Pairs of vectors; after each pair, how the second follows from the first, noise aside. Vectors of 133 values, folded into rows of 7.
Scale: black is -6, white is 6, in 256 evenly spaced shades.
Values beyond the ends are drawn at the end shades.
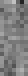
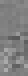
reversed, negated, partly zeroed.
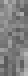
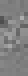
reversed, negated, partly zeroed.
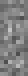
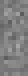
reversed, shrunk.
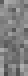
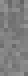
reversed, shrunk.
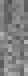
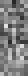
wrapped around, negated, scaled up.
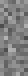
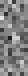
wrapped around, scaled up.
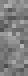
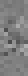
reversed, negated, partly zeroed.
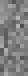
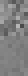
partly zeroed.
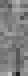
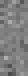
reversed, negated, partly zeroed.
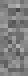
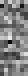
wrapped around, scaled up.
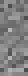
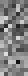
wrapped around, negated, scaled up.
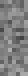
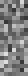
wrapped around, negated, scaled up.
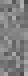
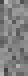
reversed, negated.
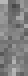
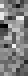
wrapped around, scaled up.
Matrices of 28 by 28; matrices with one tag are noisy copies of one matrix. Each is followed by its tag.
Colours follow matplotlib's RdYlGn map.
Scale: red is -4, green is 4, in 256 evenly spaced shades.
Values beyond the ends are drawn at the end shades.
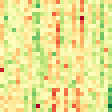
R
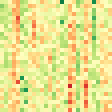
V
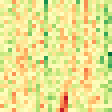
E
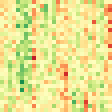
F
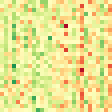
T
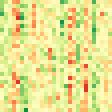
V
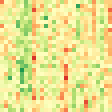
F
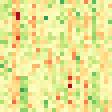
V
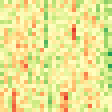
E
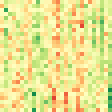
R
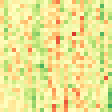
R
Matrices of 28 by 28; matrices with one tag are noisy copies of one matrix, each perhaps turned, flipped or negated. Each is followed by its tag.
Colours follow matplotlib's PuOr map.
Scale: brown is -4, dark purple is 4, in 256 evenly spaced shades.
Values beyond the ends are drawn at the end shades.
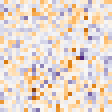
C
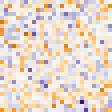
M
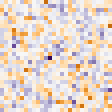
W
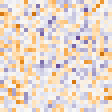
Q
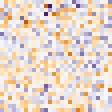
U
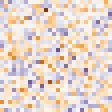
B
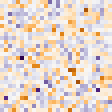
B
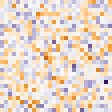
W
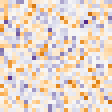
W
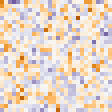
B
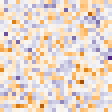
B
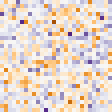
U
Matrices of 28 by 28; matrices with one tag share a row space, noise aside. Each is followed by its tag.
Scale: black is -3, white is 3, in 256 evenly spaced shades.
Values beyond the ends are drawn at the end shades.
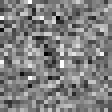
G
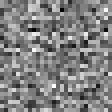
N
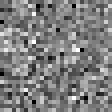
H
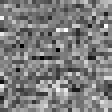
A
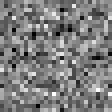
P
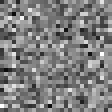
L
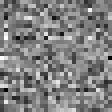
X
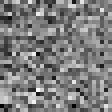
H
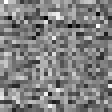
X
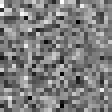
G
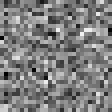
X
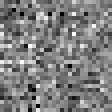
H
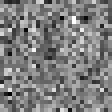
H
